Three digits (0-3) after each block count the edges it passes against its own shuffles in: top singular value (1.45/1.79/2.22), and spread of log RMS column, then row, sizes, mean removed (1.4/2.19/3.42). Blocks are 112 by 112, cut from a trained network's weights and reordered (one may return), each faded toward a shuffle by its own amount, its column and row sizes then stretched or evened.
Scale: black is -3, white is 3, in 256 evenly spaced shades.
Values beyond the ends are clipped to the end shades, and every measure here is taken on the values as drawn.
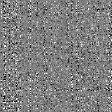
0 3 2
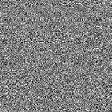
3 0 2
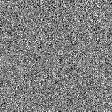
2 0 1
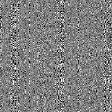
3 3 0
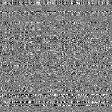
3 1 3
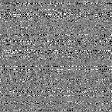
2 1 3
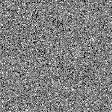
0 1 0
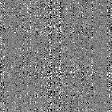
1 3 2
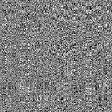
3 2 1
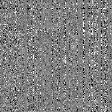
1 3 1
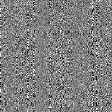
2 3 0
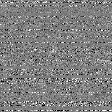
0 0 3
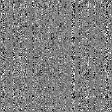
2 3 2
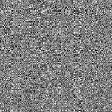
3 2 2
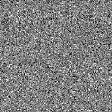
1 1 1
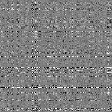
3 2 3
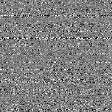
1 0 3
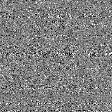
0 1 2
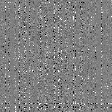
1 3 1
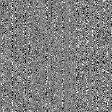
0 3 0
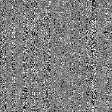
1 3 1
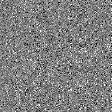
0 2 1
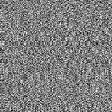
3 1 1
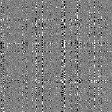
3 3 2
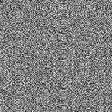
3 0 1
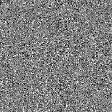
1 1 1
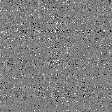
0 2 2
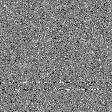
1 0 1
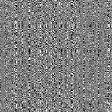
3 3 1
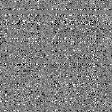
1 2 3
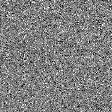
0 1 0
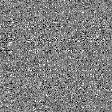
1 1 2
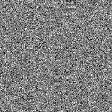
2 1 1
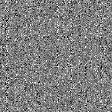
1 2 1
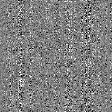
1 3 1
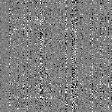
0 3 2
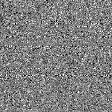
1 0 2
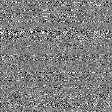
0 0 3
